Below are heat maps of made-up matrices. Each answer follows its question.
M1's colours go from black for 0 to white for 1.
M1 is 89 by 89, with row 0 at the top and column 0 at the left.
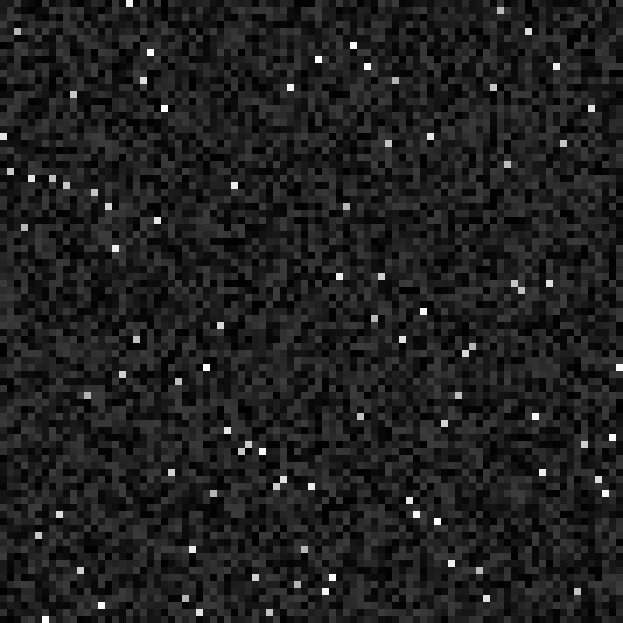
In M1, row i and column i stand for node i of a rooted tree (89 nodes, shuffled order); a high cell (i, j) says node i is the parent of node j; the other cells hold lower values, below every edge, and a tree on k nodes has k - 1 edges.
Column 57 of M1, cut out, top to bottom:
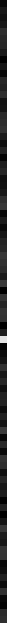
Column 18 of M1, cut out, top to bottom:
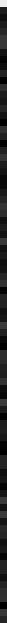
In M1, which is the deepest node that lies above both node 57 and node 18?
48
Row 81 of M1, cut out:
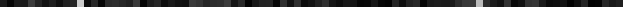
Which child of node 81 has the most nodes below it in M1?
68
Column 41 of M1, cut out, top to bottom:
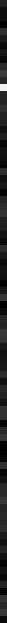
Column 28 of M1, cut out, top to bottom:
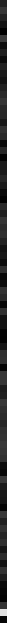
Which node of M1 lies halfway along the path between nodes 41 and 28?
62
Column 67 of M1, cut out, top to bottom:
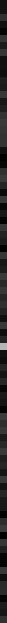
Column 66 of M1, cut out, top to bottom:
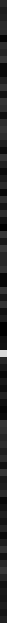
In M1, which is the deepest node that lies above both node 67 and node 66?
52
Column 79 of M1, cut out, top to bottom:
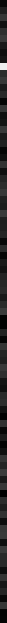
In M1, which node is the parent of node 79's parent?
26
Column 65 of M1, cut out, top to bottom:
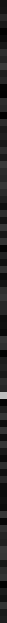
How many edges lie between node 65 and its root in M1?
3
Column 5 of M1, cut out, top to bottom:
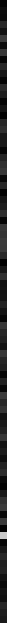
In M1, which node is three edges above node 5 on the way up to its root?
73
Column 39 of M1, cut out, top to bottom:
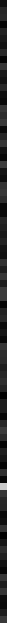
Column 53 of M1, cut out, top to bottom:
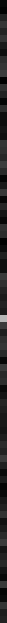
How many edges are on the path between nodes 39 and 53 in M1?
8
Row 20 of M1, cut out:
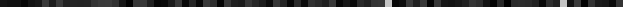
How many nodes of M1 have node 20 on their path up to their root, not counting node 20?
5
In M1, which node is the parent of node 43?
78
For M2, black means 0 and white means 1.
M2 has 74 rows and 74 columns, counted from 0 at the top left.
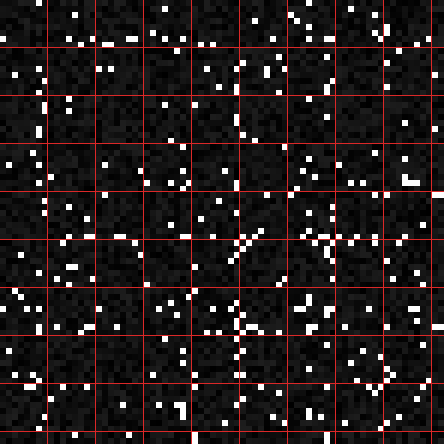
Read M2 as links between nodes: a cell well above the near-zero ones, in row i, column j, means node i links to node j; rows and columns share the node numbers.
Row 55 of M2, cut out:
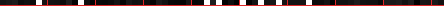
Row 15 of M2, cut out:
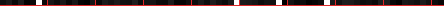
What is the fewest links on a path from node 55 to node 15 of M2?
2
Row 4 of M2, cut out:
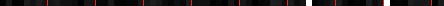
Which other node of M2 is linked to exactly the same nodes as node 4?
node 61
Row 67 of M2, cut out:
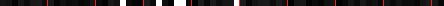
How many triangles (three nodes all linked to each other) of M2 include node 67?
2
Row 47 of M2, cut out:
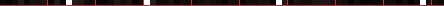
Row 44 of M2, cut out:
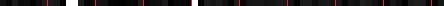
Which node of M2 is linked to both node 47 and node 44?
node 11
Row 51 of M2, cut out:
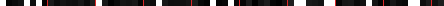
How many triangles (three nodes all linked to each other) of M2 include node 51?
3
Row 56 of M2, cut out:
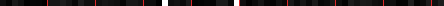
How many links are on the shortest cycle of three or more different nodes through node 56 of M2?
5
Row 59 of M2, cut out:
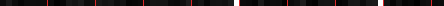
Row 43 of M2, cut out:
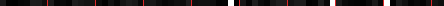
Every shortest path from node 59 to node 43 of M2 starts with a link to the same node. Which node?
node 63
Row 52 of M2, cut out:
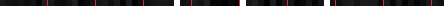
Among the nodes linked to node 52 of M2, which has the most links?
node 54
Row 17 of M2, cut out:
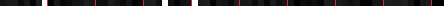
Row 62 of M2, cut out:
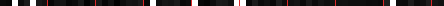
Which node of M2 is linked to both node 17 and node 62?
node 32
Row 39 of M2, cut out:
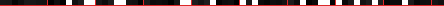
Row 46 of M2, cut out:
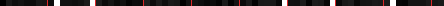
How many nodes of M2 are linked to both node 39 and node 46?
1
